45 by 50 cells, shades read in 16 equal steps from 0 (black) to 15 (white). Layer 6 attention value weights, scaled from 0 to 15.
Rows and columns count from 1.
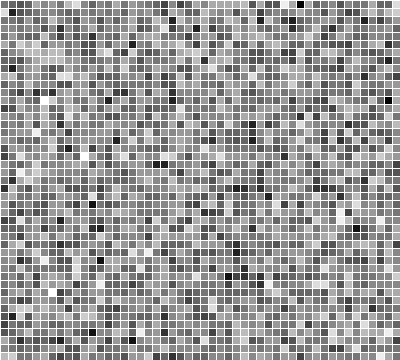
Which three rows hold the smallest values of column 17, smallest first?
43, 6, 36
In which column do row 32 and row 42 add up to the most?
49
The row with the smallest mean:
24
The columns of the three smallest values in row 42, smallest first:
12, 21, 27
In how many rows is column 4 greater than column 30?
24
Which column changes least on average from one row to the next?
11
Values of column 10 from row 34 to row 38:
13 12 4 9 5
